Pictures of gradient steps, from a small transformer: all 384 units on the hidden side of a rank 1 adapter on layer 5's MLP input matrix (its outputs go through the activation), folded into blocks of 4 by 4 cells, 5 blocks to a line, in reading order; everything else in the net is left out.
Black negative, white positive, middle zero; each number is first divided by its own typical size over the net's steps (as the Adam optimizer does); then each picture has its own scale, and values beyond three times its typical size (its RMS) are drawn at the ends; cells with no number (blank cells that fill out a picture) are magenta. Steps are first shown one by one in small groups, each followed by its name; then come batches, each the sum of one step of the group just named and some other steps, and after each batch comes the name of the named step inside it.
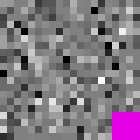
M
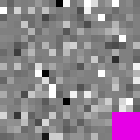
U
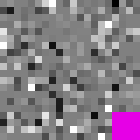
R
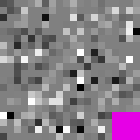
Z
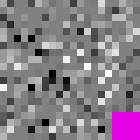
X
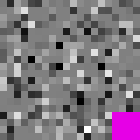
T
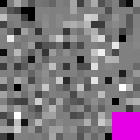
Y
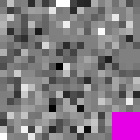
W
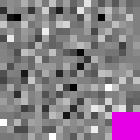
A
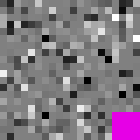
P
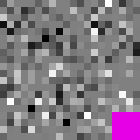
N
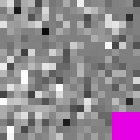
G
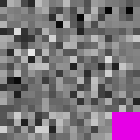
T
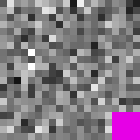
G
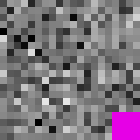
P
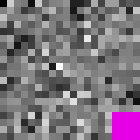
N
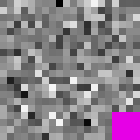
U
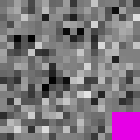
X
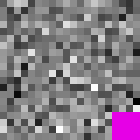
A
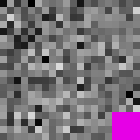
Z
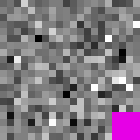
M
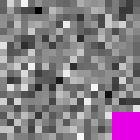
G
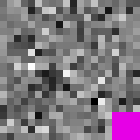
X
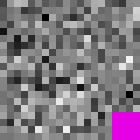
Z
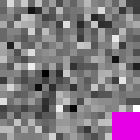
A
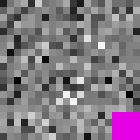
A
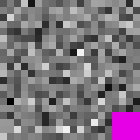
X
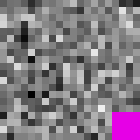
T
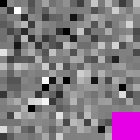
N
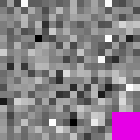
N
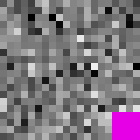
Y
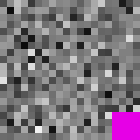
T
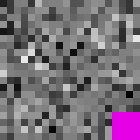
P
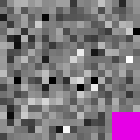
Z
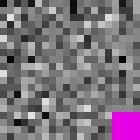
P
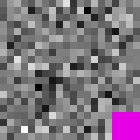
W
